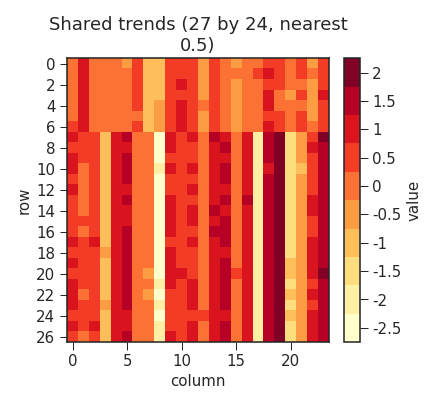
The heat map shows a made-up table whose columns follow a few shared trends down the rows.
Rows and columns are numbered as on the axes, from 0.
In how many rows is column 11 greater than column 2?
16
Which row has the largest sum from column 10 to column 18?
20
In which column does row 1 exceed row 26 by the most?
17
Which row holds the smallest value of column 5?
0
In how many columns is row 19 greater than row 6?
15
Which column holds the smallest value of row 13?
8
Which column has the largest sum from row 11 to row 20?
19
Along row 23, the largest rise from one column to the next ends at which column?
18
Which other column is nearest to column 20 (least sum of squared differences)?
3
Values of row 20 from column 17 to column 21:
-2 1.5 2 -1 -0.5
